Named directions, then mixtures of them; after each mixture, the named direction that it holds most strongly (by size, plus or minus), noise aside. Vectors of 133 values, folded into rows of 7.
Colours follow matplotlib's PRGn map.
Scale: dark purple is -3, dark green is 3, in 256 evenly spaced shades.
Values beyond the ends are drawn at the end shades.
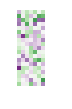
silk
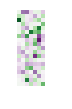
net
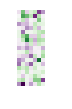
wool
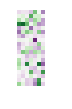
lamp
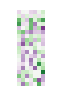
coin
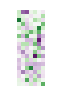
net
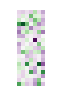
lamp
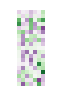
coin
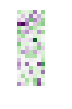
lamp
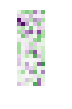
lamp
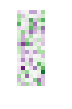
coin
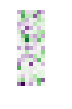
wool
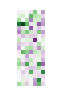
lamp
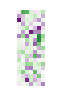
net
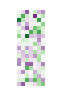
net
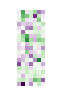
wool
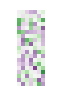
coin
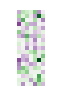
silk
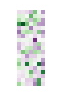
lamp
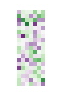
silk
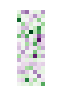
net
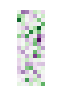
net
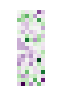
wool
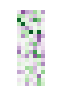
net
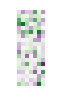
lamp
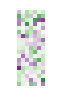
silk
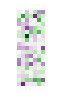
wool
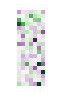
lamp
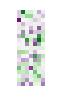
net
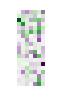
net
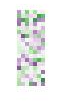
silk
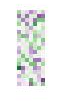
silk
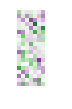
coin
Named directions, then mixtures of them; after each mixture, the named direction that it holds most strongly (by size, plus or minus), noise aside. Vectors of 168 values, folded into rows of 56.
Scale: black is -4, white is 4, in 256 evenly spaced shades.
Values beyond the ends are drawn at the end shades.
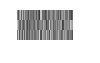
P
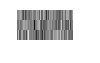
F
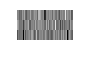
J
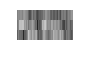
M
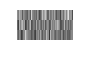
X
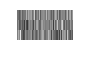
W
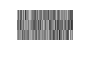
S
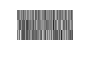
W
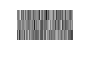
F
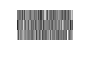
J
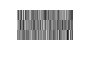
S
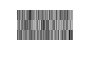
S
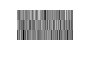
J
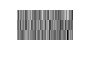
X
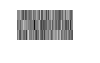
F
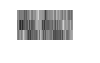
M
